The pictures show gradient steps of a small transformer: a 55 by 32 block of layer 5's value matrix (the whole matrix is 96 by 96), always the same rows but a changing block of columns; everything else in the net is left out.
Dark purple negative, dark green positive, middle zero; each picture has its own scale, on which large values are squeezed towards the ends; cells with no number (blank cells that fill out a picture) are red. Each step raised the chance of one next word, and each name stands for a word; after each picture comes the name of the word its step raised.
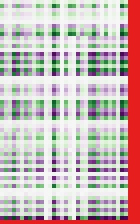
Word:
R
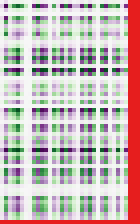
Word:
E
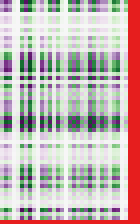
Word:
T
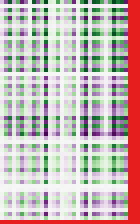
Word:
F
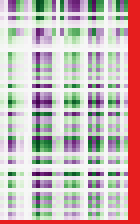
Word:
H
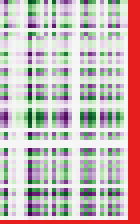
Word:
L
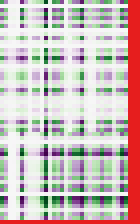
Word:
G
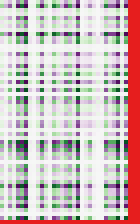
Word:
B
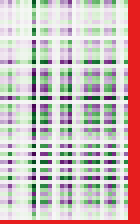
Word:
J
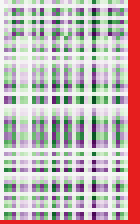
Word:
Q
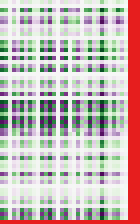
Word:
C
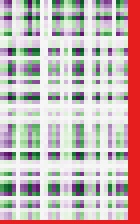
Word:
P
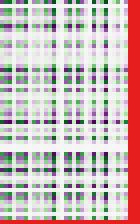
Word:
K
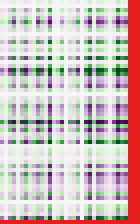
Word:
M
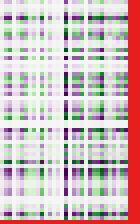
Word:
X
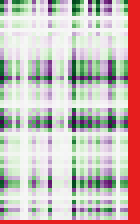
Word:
T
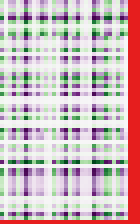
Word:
X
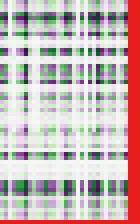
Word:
P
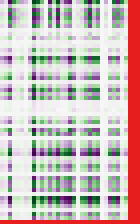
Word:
G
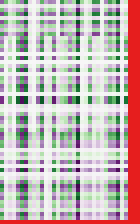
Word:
Q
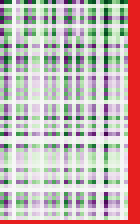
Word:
F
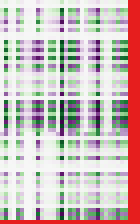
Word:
C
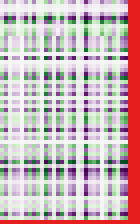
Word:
X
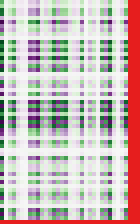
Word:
C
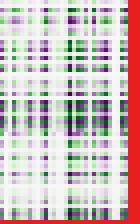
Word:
C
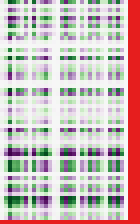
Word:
G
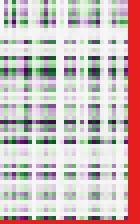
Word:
M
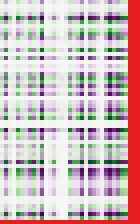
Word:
X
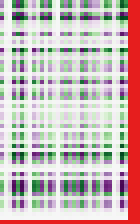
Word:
P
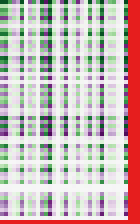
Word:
F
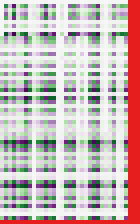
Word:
B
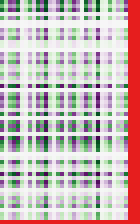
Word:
H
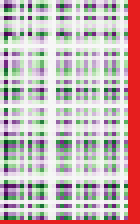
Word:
B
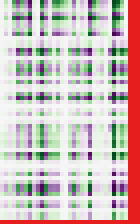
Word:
P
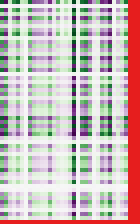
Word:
F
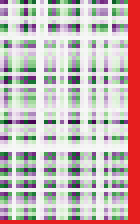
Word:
K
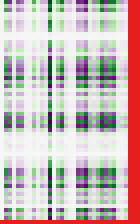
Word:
T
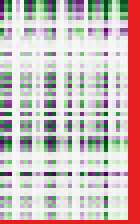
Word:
H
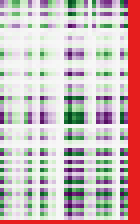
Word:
L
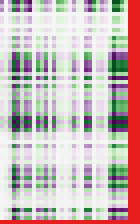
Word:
T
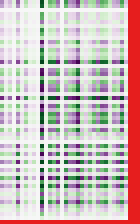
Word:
J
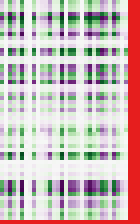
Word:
P
